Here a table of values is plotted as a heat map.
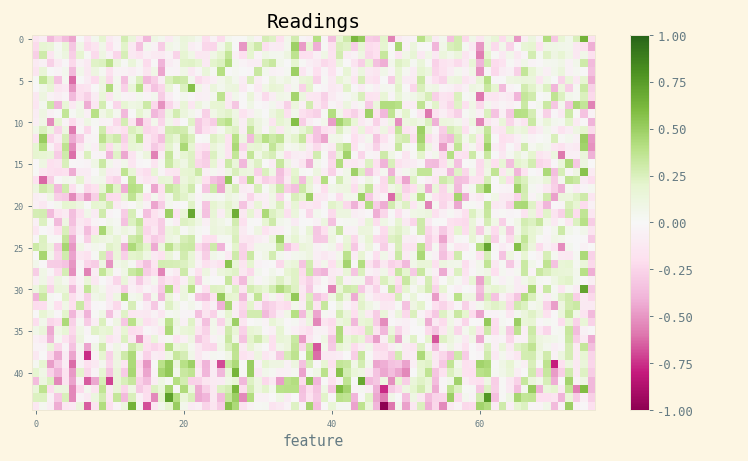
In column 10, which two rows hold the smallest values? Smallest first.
41, 27
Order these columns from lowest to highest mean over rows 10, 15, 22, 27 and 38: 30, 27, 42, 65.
65, 30, 42, 27
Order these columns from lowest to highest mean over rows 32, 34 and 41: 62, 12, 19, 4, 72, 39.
62, 12, 39, 4, 19, 72
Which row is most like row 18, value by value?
25
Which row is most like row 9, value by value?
20
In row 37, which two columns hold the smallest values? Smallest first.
38, 7
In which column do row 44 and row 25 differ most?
15
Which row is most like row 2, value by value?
29
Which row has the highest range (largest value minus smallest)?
44
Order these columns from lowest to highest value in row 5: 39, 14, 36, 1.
39, 36, 14, 1
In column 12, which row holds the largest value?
31
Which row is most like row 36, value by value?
10
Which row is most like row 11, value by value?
5
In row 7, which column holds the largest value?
35
